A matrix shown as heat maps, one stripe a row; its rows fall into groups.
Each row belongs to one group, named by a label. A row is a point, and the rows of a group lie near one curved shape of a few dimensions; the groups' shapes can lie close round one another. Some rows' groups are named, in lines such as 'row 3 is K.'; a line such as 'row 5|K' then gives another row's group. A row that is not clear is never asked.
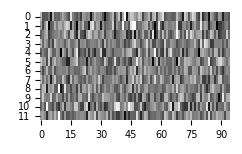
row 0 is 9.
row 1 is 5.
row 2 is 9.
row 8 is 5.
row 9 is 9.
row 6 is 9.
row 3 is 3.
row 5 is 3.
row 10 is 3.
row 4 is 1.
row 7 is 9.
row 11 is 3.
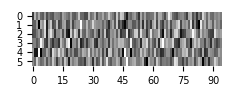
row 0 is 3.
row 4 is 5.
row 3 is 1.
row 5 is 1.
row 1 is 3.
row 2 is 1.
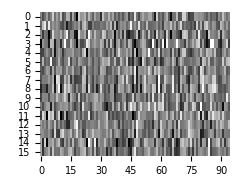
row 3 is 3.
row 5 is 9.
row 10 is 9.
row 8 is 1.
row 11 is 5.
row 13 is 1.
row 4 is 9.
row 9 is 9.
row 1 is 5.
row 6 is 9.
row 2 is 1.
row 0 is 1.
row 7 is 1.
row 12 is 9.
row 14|3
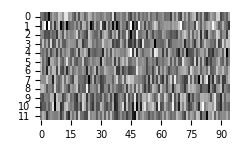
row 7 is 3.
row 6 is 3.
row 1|5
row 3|9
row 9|1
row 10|1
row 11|3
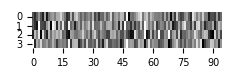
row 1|5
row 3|3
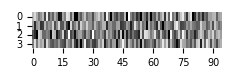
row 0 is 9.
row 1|1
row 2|5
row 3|3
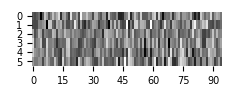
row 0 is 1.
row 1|1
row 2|3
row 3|3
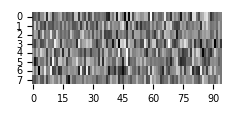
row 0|1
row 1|3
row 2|3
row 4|1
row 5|3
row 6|3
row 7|9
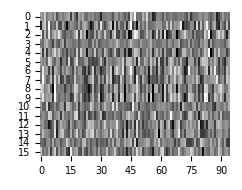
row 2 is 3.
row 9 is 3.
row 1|5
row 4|3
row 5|1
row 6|3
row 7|3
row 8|3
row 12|1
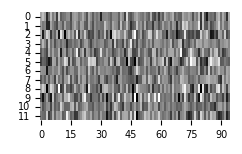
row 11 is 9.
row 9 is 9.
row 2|3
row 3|5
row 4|1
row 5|1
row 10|3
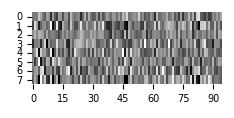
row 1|3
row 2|9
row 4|5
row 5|5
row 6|1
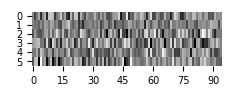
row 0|1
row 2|1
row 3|1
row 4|1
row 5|5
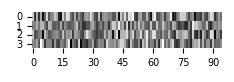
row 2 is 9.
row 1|1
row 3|1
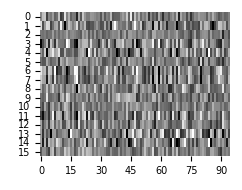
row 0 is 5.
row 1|3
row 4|3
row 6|9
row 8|1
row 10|5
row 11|1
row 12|1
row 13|9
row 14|3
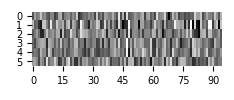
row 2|1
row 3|1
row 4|1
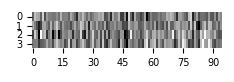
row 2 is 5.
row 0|9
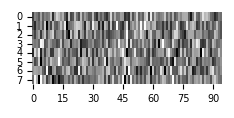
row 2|1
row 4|3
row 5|5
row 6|1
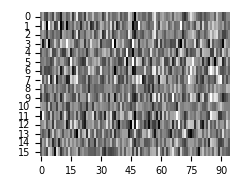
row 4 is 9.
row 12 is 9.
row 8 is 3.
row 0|1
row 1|5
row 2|1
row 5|9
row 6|1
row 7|9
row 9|1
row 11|3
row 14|3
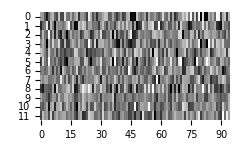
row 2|5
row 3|3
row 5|5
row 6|1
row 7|1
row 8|3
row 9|5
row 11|9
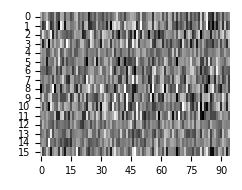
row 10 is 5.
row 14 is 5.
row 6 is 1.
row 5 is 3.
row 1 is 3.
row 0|3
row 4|5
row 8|3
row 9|9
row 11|1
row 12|3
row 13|9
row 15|3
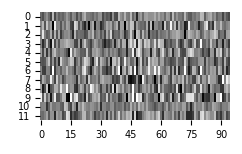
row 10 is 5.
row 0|9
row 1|3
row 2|3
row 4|9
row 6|9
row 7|9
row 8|5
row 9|9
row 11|9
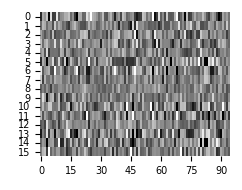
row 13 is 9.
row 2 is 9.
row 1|9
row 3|1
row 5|3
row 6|3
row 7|3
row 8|9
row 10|9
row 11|9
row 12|3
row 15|5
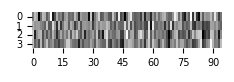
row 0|5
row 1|1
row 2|3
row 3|3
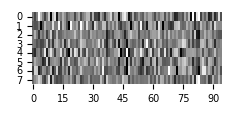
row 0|5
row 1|1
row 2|5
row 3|1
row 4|1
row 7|5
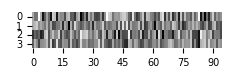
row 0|3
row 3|3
